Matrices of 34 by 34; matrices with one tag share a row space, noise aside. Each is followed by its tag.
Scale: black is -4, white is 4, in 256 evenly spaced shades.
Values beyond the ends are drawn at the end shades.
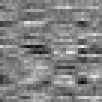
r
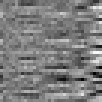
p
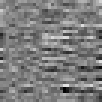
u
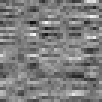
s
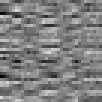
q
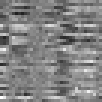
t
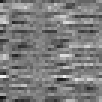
t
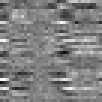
t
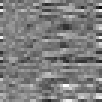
u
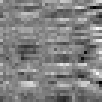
p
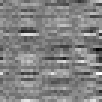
p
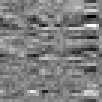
s
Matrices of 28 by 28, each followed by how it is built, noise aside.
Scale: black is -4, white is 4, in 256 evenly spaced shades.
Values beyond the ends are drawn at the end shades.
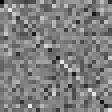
diagonal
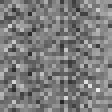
repeating rows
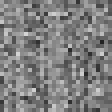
blocks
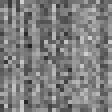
blocks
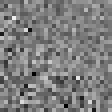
lower triangular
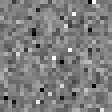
sparse
